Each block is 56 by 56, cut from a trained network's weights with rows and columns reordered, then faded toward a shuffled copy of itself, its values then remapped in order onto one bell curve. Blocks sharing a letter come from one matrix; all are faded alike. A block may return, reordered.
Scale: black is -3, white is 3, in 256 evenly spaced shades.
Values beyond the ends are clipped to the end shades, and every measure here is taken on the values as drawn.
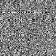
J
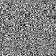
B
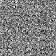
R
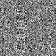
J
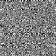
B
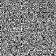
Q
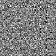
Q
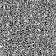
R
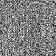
R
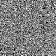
R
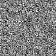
J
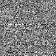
J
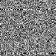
J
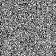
R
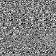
B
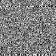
J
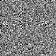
J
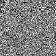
J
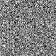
R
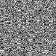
B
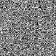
B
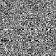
J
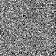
R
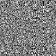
Q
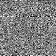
J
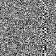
Q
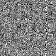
Q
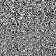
B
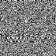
B
